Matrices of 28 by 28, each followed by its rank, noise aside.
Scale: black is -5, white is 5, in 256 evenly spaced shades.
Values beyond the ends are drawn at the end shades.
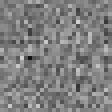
five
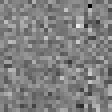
five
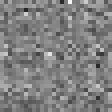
five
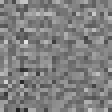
five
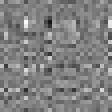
two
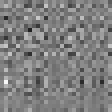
three
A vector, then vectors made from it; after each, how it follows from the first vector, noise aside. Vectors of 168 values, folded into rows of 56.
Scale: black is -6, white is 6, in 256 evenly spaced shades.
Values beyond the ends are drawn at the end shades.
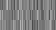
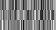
wrapped around, negated, scaled up.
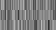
reversed, negated.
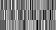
wrapped around, negated, scaled up.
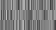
wrapped around, negated.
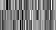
negated, scaled up.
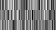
wrapped around, negated, scaled up.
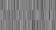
shrunk.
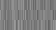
reversed, negated, shrunk.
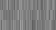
shrunk.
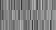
sign-scrambled.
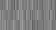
shrunk.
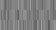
reversed, negated, shrunk.
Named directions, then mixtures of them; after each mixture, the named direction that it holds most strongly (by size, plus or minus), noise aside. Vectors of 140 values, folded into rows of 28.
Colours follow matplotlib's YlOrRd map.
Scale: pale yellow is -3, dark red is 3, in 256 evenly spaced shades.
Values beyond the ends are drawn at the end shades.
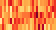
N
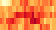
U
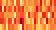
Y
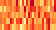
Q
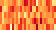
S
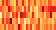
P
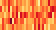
N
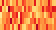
P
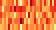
Y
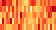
P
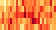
U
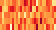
S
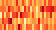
P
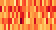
Y
